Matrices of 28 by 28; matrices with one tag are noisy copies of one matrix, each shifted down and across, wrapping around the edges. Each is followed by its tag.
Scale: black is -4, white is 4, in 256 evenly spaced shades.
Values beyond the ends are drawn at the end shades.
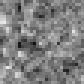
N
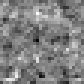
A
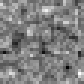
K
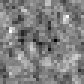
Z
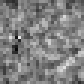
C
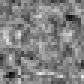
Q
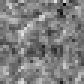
C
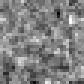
K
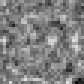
Q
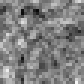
N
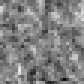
Z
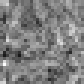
N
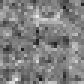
A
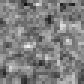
K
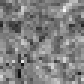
C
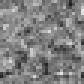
K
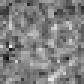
C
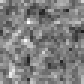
N
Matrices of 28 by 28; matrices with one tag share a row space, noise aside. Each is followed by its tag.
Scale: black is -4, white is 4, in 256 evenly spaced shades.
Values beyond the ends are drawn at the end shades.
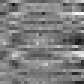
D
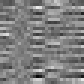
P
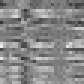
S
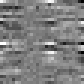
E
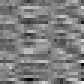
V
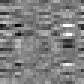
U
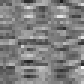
V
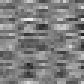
V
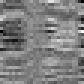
E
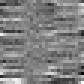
E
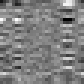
U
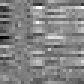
P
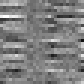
E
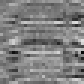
D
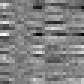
P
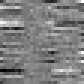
E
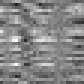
S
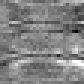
D
